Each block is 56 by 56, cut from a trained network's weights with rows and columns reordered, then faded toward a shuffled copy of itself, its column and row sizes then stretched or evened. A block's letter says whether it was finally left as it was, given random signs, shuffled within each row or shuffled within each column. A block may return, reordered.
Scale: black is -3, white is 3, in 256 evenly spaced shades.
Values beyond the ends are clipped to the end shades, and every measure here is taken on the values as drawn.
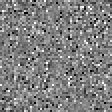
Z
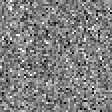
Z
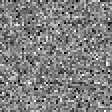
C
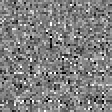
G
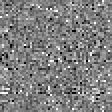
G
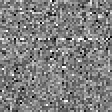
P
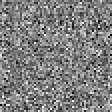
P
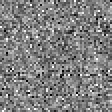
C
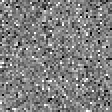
Z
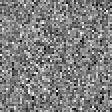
Z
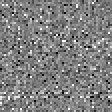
C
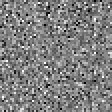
Z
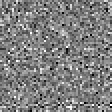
G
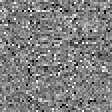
G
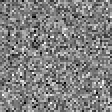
P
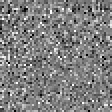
G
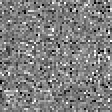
G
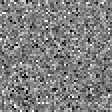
P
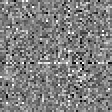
P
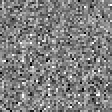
P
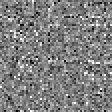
G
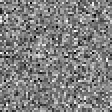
G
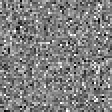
Z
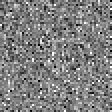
Z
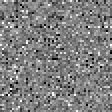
P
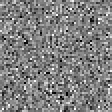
Z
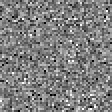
C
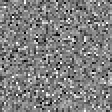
Z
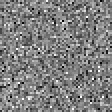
C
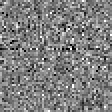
P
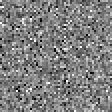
Z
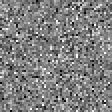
Z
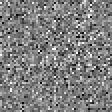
P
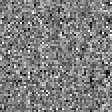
P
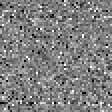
C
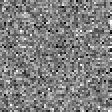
G
